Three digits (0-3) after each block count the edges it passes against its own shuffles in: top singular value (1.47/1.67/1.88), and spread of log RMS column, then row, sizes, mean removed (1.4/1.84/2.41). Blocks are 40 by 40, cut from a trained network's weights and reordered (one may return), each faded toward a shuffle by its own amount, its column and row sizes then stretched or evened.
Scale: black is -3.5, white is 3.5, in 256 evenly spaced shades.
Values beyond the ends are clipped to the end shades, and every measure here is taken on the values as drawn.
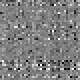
1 0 3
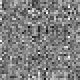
2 2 1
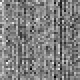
3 2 0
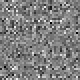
0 1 2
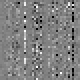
2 3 0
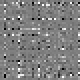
2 3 3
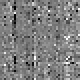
1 3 1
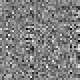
2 2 1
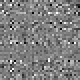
2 1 3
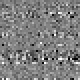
1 0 3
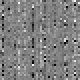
1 3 0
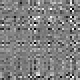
3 3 3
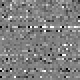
0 0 3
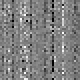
3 3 1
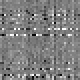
2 0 3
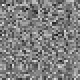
2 0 1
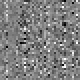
1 3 1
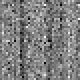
2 2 0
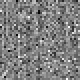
0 0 0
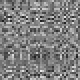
3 1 3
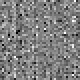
0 2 0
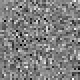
0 2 1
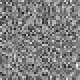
3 0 0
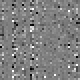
0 3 0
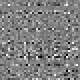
1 2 3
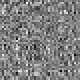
3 2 2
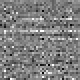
1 1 2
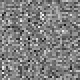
1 1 1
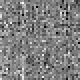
0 1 0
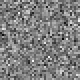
0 0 0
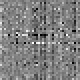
2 2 2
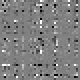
1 3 3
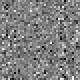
0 2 0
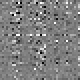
1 3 2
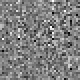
0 2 0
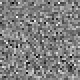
0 0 1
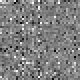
0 2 1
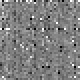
1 1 1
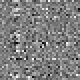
1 1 2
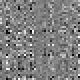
2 3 2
